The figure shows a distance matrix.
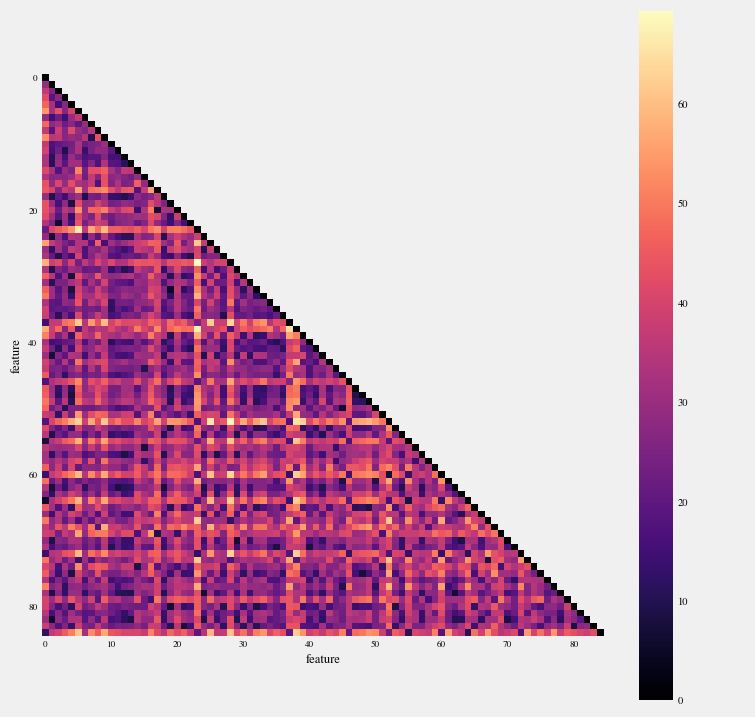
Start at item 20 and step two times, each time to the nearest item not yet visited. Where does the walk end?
69
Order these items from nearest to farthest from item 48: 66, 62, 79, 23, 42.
62, 42, 66, 79, 23
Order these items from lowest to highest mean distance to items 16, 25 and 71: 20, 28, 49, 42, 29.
29, 42, 49, 28, 20
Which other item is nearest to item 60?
52
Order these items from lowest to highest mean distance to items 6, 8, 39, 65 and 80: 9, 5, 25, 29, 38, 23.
29, 25, 9, 5, 38, 23
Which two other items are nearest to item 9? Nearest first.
7, 25
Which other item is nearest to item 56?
15
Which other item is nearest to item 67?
73
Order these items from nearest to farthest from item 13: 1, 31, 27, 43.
1, 31, 27, 43
